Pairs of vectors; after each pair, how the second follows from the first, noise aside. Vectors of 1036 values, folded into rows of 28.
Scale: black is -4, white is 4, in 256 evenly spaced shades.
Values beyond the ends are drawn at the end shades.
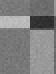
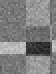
wrapped around.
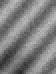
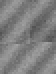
wrapped around, shrunk.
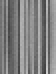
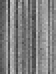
reversed, negated.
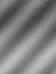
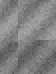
wrapped around, shrunk.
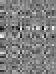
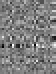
reversed, negated.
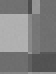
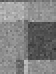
reversed, negated.
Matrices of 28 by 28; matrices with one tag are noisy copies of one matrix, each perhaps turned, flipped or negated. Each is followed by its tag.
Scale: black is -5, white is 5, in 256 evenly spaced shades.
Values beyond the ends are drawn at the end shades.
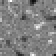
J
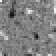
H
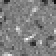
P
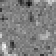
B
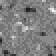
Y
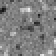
Y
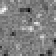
Y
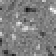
Y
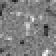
Y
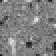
H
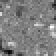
B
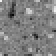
H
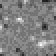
H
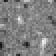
H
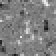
Y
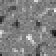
J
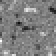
Y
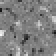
J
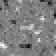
Y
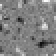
H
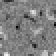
P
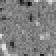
B
